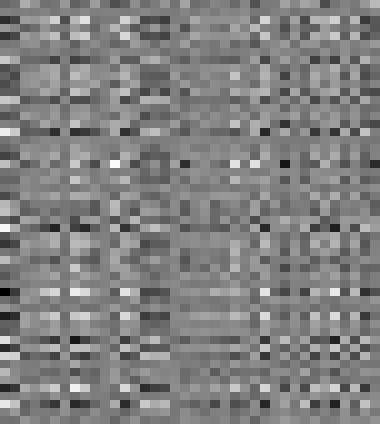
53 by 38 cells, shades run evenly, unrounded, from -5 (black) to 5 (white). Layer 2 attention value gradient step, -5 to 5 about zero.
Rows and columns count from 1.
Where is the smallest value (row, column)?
37, 1
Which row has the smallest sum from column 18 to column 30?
51
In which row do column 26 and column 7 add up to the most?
21
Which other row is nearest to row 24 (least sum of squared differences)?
2
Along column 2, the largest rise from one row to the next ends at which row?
45
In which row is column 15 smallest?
49
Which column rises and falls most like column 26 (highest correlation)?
12
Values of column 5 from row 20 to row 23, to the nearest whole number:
1 1 0 1
